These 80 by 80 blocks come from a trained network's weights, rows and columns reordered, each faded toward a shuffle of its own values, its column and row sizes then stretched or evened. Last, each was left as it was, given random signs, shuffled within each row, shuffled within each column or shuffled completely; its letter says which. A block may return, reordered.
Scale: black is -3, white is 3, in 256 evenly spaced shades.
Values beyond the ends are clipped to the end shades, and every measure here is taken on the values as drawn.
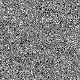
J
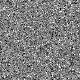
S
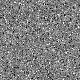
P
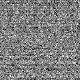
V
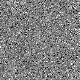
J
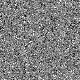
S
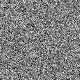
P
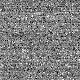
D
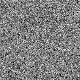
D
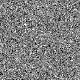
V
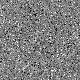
P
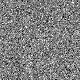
S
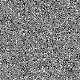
J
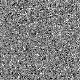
J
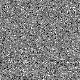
J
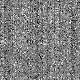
V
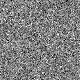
P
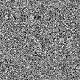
V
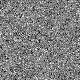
D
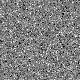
P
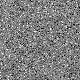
P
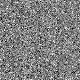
J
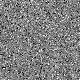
P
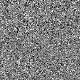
J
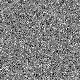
P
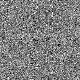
S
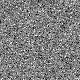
P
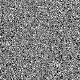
J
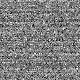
D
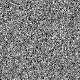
J
